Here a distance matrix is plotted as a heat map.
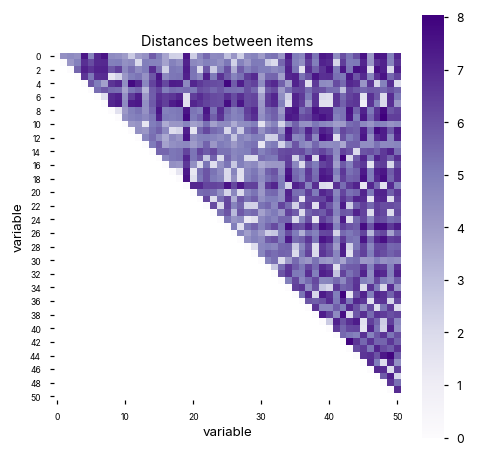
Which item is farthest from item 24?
42
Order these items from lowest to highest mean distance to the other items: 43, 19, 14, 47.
43, 14, 19, 47
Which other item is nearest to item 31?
41
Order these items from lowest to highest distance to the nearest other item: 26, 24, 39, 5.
24, 39, 26, 5
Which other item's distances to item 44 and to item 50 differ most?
4
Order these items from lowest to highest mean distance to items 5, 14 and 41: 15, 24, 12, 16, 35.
12, 16, 24, 15, 35
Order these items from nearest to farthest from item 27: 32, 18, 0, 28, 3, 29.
18, 0, 28, 29, 3, 32
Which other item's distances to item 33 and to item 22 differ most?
38
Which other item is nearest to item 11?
20
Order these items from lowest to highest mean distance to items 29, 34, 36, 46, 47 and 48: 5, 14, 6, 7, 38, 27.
7, 6, 38, 5, 14, 27
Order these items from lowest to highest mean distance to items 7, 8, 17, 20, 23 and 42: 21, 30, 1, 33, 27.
30, 33, 27, 21, 1
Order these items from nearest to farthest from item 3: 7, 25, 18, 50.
18, 25, 50, 7
